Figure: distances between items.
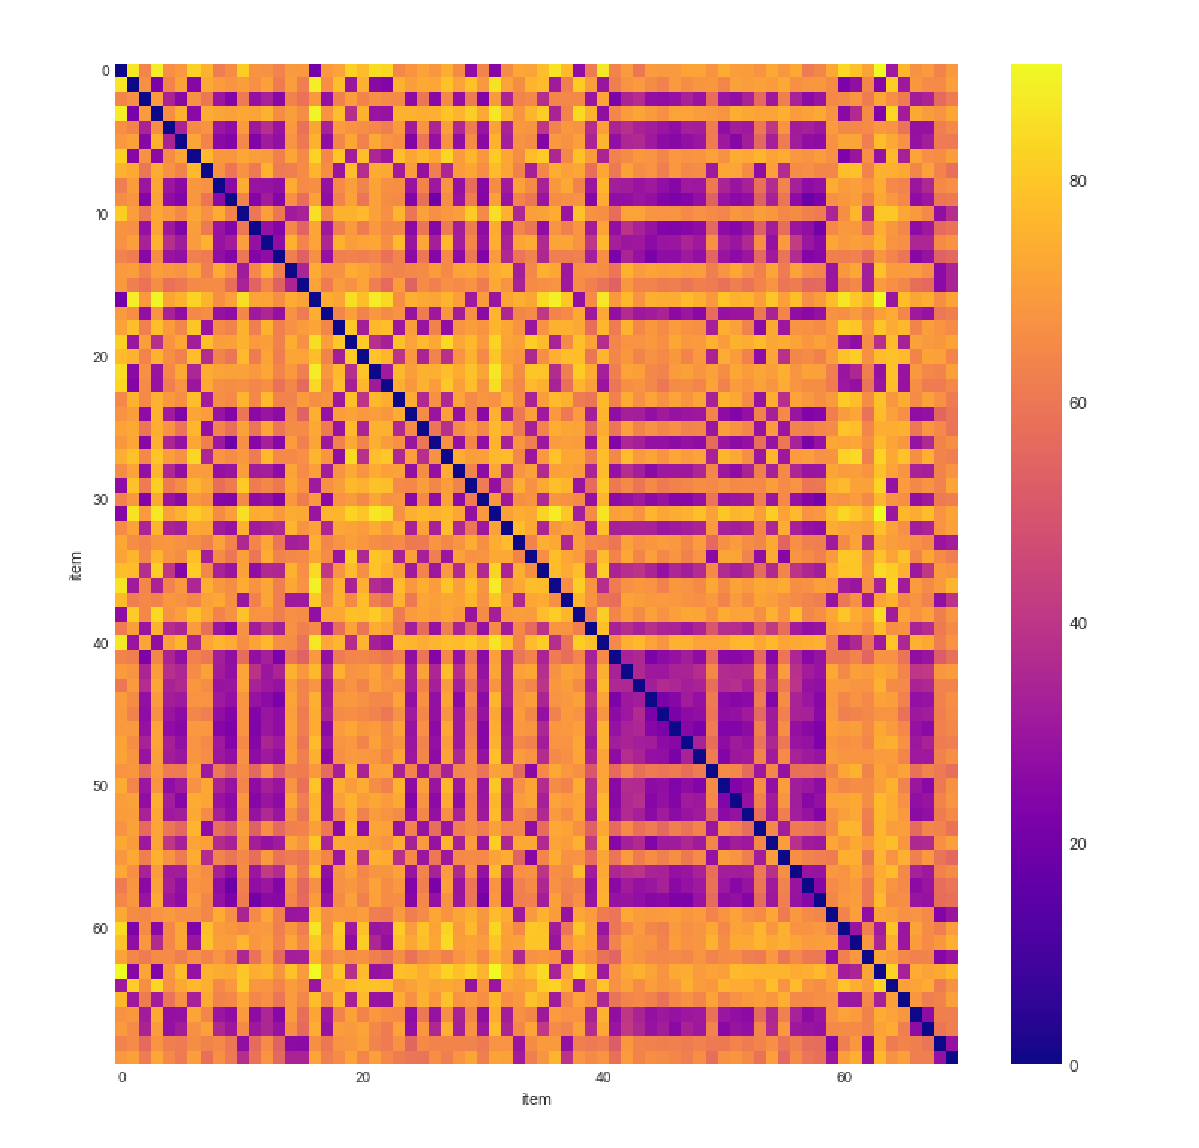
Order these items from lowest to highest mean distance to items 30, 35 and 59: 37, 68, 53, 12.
12, 68, 37, 53
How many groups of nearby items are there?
5
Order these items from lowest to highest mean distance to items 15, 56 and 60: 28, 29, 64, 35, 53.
28, 35, 53, 29, 64
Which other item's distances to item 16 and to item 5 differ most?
35
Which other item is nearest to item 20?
53
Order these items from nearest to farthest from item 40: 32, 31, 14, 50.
14, 50, 32, 31
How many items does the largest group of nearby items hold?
33
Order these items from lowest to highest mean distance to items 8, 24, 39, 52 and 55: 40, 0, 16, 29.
29, 0, 16, 40
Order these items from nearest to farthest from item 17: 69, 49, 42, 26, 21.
26, 42, 49, 69, 21
